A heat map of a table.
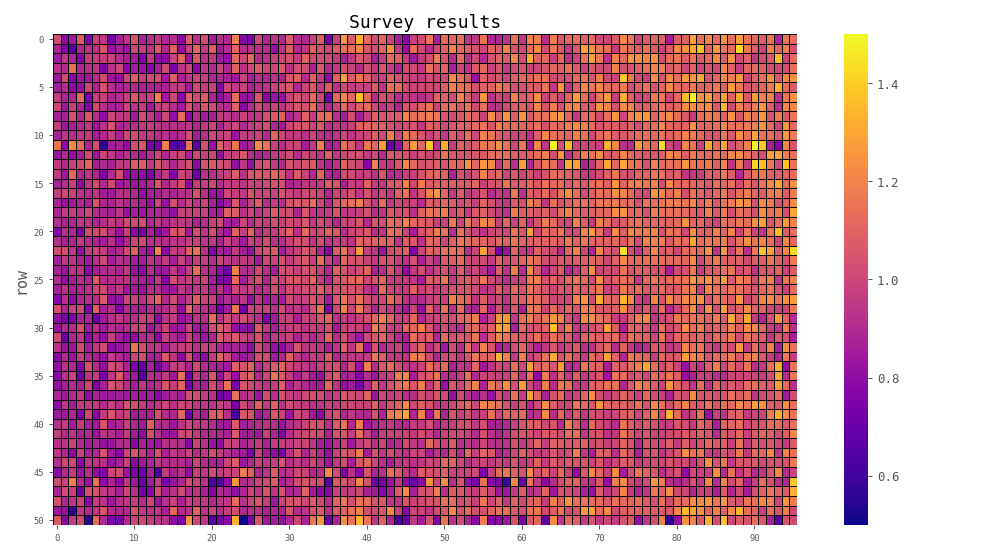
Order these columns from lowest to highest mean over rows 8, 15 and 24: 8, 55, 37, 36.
8, 37, 55, 36
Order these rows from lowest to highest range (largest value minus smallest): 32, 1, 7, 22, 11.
32, 7, 22, 1, 11
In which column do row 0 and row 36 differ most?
39
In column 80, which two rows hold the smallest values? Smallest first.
50, 46
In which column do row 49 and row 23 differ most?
2
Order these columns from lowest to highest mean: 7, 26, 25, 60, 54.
7, 25, 26, 54, 60
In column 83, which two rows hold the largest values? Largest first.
1, 4
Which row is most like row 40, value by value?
41
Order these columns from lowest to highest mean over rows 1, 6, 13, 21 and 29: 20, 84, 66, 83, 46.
20, 46, 66, 84, 83
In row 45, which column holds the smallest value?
13
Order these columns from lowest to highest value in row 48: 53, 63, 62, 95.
63, 53, 62, 95
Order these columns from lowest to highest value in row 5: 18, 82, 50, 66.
66, 18, 50, 82
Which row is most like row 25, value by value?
17
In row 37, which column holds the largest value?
61
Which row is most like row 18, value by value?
16
